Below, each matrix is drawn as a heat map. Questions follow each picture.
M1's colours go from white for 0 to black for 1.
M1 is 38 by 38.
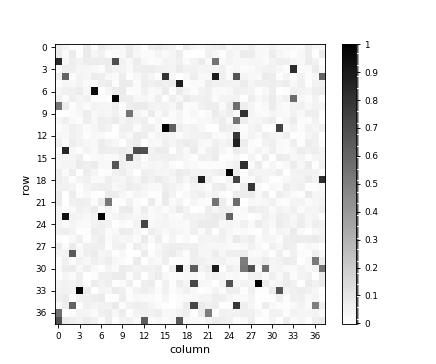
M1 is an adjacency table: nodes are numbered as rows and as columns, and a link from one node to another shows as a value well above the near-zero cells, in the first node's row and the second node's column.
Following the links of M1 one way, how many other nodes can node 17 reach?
3
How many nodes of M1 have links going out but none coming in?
9
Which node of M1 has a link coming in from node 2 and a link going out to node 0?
node 8
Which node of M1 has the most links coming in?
node 25
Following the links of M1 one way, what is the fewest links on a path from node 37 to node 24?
2
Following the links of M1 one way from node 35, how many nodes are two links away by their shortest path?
5
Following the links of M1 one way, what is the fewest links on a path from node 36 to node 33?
3
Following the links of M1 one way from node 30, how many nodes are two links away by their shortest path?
4
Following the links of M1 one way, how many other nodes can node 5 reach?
4
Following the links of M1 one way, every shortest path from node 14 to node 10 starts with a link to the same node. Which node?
node 11
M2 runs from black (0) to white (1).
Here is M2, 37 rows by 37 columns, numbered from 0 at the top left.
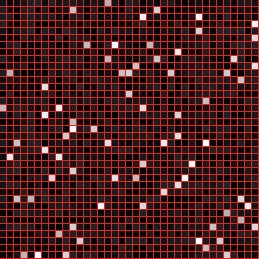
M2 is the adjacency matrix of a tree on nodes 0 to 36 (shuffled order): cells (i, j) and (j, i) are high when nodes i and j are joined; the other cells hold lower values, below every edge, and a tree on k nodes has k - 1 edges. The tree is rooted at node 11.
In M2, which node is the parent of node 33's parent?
15
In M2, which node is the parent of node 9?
36
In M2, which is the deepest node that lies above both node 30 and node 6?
32
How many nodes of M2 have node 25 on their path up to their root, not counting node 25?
6
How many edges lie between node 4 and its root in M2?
3
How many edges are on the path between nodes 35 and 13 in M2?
9
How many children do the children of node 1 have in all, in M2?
4
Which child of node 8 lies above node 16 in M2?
22
